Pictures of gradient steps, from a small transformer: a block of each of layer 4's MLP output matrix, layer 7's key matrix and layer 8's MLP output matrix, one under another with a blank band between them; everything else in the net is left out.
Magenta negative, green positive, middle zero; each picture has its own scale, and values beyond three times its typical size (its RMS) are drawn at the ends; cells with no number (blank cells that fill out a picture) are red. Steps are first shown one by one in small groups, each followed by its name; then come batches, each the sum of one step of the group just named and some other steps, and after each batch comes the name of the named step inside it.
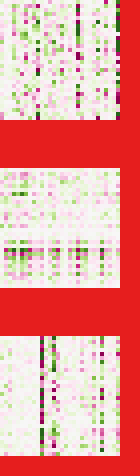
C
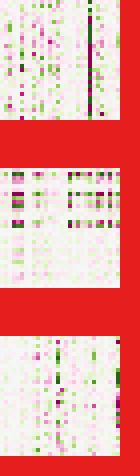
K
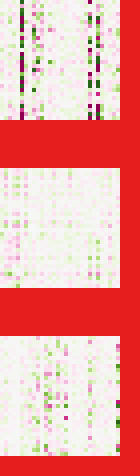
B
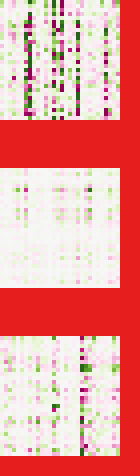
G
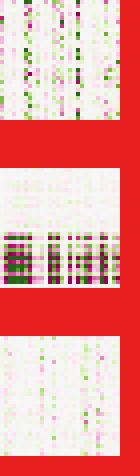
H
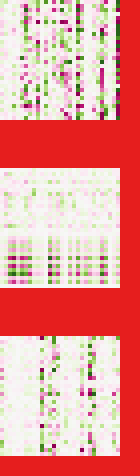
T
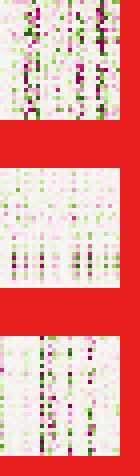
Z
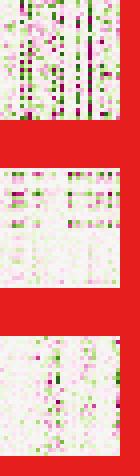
K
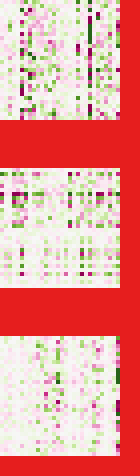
K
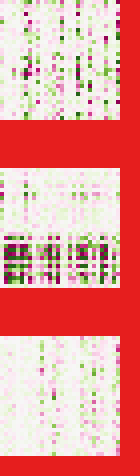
H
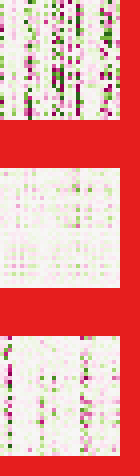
G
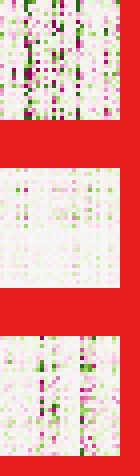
G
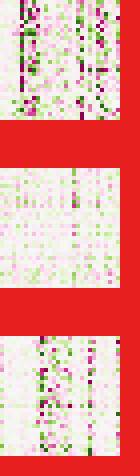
Z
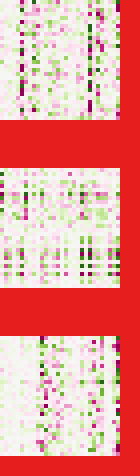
Z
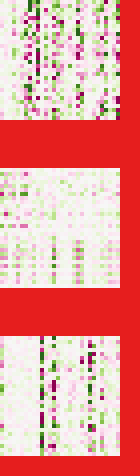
C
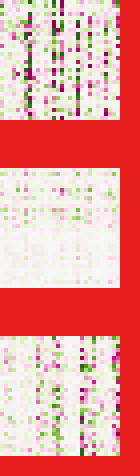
G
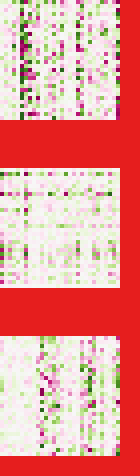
G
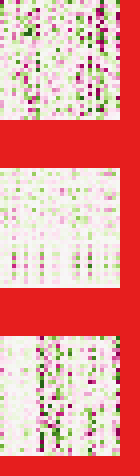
Z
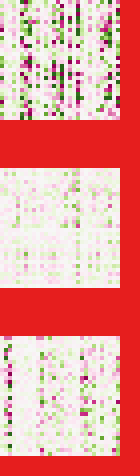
Z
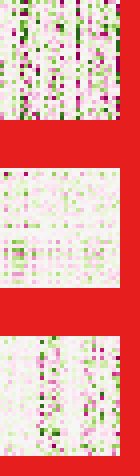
C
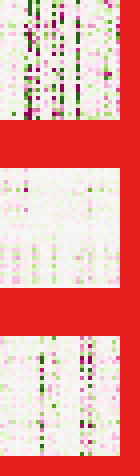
G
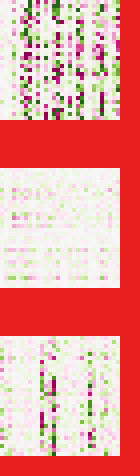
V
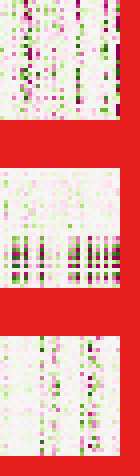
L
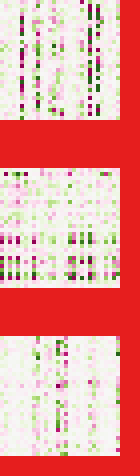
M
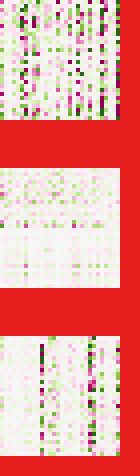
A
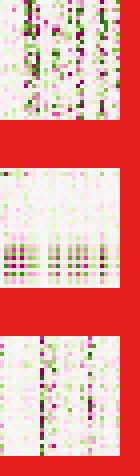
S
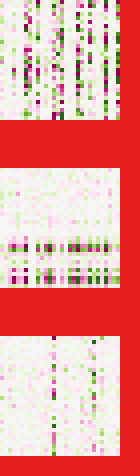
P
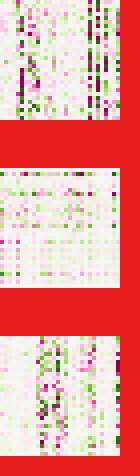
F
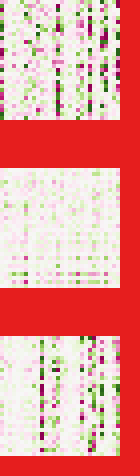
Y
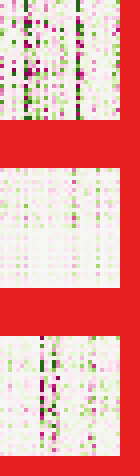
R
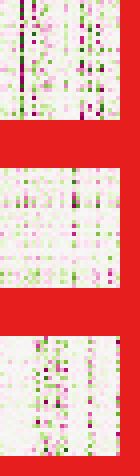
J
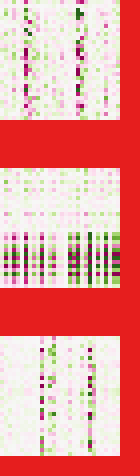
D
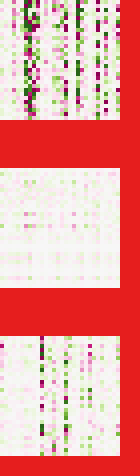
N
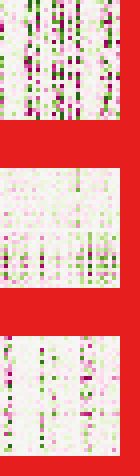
D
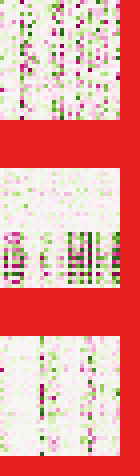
D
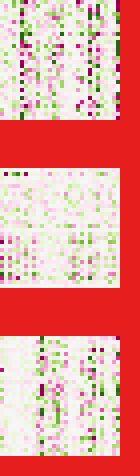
M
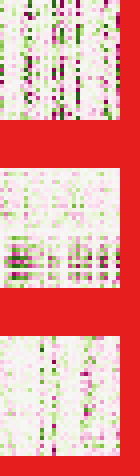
L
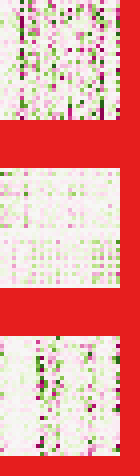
S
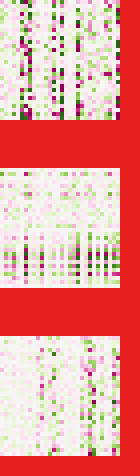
D
